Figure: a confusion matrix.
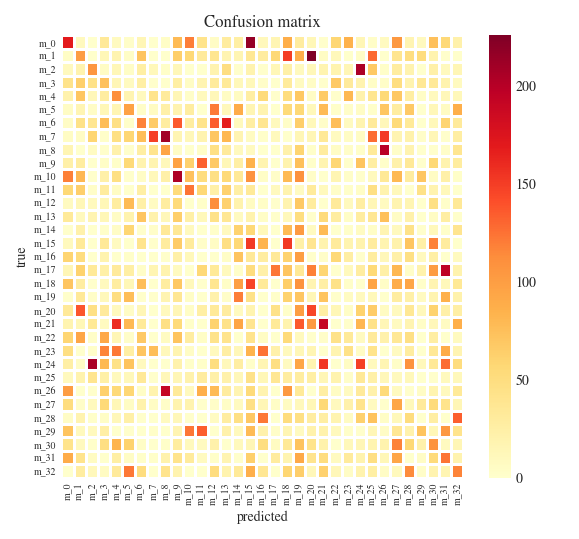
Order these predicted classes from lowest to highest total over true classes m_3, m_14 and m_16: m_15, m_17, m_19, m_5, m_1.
m_17, m_5, m_15, m_1, m_19
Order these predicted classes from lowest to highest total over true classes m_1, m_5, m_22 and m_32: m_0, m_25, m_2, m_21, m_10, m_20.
m_2, m_0, m_10, m_21, m_25, m_20
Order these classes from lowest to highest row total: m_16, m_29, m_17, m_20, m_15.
m_16, m_29, m_20, m_15, m_17
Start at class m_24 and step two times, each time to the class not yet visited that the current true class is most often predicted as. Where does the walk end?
m_25
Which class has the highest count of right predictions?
m_21
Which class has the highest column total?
m_19
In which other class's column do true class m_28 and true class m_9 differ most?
m_11
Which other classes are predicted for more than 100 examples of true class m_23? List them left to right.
m_3, m_4, m_16
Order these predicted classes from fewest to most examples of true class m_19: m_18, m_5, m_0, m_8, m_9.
m_0, m_8, m_9, m_18, m_5
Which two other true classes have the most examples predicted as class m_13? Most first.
m_6, m_7
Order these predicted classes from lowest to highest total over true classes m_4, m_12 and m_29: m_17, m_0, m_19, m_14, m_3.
m_17, m_14, m_3, m_0, m_19
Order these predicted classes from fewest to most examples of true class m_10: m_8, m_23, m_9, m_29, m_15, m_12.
m_23, m_8, m_12, m_29, m_15, m_9
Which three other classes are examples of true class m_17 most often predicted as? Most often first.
m_31, m_20, m_30
